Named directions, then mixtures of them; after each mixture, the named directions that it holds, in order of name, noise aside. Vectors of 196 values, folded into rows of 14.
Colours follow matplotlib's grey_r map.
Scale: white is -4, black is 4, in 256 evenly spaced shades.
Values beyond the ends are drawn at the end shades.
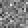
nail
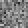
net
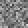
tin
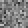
net.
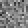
nail, net.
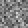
net, tin.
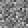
nail, tin.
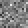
nail.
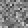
tin.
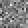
nail.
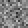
net, tin.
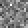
nail, tin.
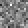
nail, tin.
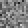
nail, net.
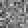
nail, net.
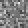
nail, net.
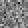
net, tin.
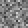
net, tin.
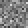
nail, net.
